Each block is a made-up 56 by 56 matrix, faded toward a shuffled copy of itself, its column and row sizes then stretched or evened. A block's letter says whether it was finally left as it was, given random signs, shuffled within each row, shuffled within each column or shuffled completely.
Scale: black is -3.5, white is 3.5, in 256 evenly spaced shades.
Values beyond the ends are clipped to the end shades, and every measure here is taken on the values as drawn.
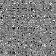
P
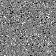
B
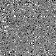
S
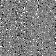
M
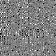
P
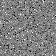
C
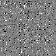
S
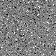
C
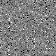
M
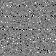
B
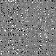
P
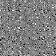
P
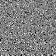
B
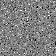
C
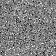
C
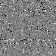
B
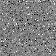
B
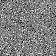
C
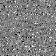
B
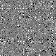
S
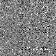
S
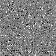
B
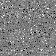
B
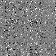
S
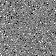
C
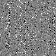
M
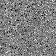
C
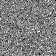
C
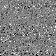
B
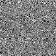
S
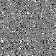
S
